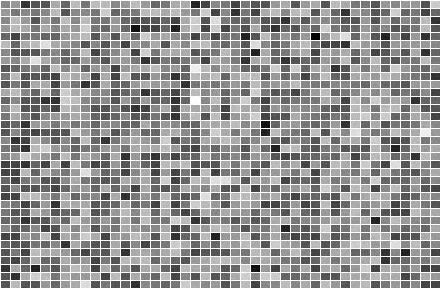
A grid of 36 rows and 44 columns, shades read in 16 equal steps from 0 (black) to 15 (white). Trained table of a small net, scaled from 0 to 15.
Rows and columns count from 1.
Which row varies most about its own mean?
34
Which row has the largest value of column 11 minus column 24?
2
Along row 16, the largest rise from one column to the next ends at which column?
36
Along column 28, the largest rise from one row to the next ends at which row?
35
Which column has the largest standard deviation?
20
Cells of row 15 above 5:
32
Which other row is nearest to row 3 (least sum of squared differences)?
4
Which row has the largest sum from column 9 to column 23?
9
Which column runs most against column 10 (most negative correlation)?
42
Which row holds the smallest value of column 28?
19
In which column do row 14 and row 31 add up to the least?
15
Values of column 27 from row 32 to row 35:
10 10 9 12
